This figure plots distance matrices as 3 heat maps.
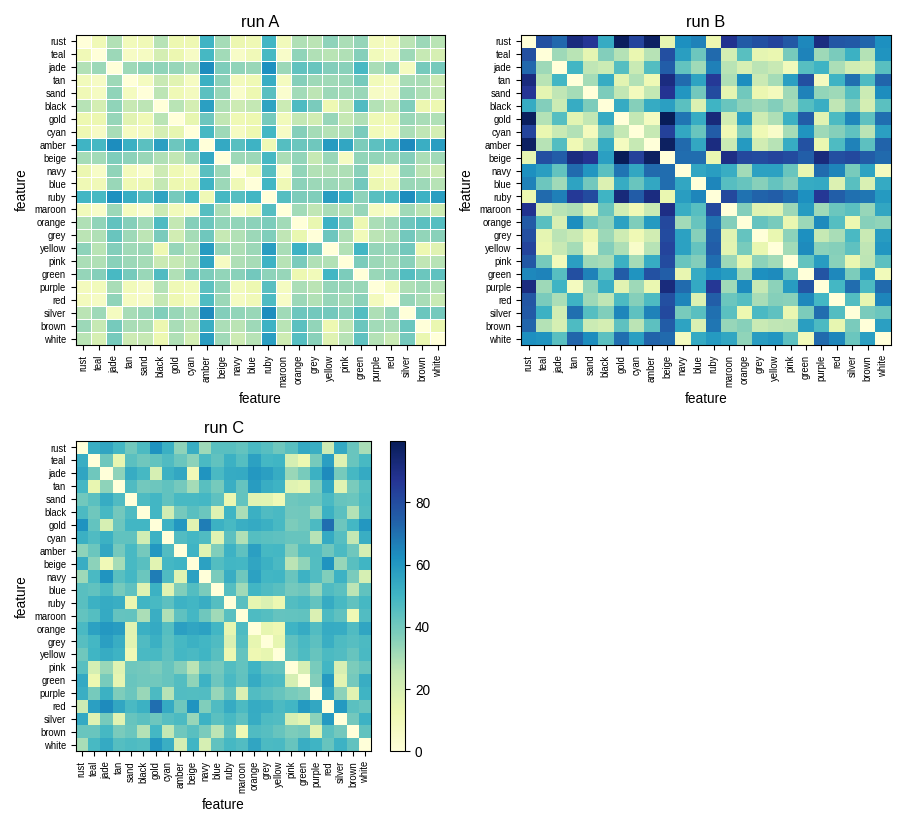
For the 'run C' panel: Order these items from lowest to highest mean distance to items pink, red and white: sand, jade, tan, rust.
rust, tan, sand, jade
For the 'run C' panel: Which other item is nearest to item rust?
red
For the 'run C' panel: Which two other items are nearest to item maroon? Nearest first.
brown, purple
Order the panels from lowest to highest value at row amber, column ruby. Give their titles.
run A, run C, run B
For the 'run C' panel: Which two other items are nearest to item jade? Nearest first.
beige, gold
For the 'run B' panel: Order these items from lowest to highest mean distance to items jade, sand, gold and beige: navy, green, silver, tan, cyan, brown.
cyan, brown, tan, silver, navy, green
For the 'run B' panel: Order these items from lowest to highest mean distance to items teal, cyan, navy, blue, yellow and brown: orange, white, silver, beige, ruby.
orange, silver, white, ruby, beige
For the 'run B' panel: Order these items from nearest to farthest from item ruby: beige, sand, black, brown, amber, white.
beige, black, white, brown, sand, amber
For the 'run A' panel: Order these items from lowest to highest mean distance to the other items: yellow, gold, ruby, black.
gold, black, yellow, ruby
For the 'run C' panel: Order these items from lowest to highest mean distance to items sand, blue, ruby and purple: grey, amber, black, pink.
grey, black, pink, amber
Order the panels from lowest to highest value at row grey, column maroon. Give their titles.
run B, run A, run C
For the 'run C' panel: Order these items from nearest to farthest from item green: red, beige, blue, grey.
beige, blue, grey, red
